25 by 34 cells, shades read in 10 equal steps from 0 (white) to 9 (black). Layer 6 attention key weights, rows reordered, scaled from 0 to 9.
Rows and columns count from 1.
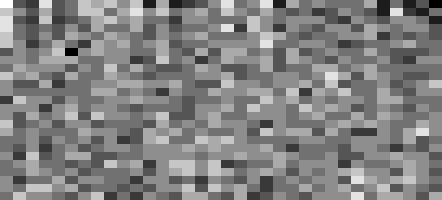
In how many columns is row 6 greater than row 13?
13
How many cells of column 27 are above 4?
13
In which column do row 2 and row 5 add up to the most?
30
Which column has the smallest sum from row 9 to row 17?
26
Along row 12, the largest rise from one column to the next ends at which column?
24
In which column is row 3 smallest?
1
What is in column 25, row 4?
6
